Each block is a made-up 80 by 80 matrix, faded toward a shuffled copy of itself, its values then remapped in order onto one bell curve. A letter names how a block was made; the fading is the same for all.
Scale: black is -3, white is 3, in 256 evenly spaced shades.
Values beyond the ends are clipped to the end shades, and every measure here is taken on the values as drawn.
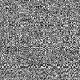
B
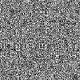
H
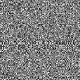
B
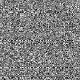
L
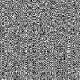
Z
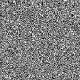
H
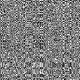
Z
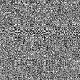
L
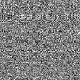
B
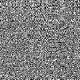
B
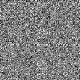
H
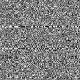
B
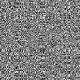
Z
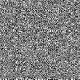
L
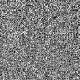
H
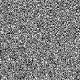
H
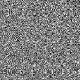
L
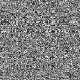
B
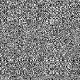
L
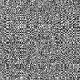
Z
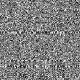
B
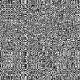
Z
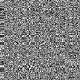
Z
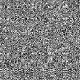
B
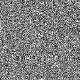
H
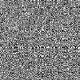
B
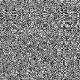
L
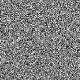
H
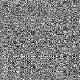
B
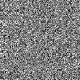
H
